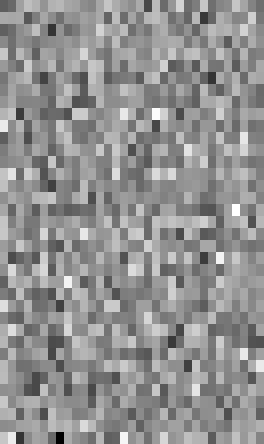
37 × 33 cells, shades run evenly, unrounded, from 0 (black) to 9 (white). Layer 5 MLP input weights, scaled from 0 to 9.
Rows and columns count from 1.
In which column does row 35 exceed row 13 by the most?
7
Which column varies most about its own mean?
8
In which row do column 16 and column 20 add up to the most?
10
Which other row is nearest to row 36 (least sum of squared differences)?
4
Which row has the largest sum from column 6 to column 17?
20
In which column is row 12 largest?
31
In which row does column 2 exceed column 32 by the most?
28
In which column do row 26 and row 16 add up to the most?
1
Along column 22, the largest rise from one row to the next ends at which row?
30
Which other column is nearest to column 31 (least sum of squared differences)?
29
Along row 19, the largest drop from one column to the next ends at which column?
32
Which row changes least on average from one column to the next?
36
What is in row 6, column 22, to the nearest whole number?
3
